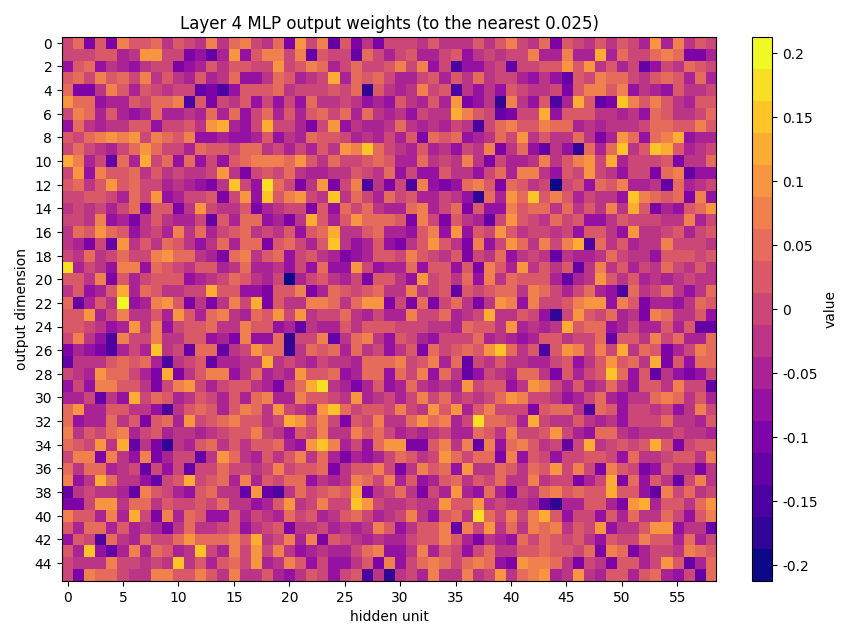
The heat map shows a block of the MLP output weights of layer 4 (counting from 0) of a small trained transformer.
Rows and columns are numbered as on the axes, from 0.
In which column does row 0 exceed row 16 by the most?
21
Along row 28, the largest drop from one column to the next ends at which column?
10
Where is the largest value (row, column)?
22, 5
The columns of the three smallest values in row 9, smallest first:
46, 43, 39
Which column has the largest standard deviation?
37
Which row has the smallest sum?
4
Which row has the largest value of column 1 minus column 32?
11
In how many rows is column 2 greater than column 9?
15
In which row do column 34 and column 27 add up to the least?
12
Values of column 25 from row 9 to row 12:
0.1 0 -0.025 0
